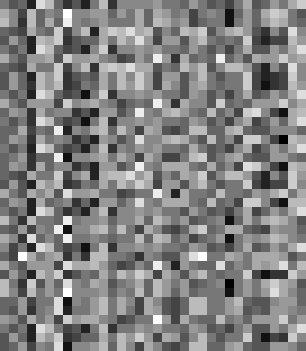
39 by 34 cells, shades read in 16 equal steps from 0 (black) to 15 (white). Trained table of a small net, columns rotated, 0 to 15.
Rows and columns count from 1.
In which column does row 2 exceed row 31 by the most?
8
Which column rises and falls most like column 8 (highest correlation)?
1
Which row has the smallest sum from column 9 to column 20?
29
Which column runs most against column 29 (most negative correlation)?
14
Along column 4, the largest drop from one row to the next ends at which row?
28
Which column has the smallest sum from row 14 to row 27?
4
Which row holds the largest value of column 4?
27
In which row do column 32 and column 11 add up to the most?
30
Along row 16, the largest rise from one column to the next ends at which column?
33
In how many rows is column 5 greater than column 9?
19
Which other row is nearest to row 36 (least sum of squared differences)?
22
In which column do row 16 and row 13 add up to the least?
32
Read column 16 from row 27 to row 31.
11 9 3 8 12
